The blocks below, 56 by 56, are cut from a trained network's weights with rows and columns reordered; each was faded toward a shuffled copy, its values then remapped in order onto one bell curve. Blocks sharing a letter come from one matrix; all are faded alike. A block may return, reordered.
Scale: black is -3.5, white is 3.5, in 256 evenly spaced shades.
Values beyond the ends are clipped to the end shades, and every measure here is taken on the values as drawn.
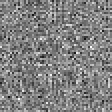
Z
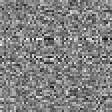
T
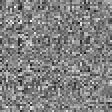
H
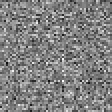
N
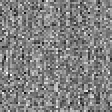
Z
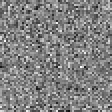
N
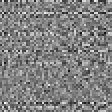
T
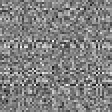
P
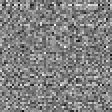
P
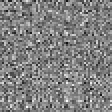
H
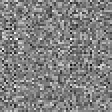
H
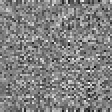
H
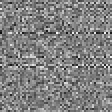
P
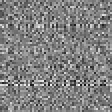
T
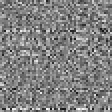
T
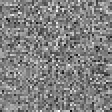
N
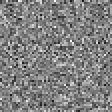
N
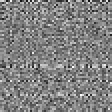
P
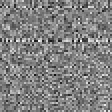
T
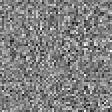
N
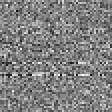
T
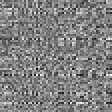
T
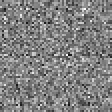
N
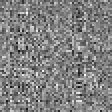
H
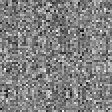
Z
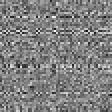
P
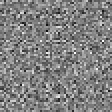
H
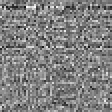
P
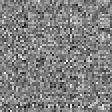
N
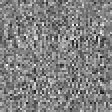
H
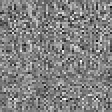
H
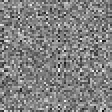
H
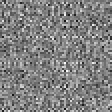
H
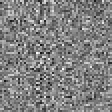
H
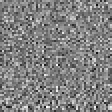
N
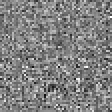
N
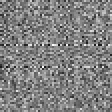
T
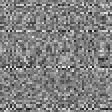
T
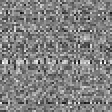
P
